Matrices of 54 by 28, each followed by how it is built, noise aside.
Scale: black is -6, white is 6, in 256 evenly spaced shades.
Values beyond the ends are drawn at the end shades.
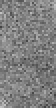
smooth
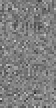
low rank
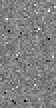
sparse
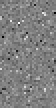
sparse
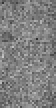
smooth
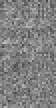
blocks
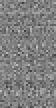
repeating columns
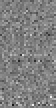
uneven rows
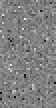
sparse
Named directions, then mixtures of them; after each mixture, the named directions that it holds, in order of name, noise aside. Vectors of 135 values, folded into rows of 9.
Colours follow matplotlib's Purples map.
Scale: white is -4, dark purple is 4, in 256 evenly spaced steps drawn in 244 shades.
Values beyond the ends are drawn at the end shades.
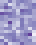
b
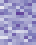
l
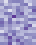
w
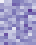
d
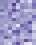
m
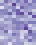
l, m.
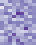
l, w.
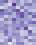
l, m.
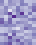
w.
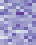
l.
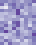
b, l.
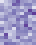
d.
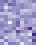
b.
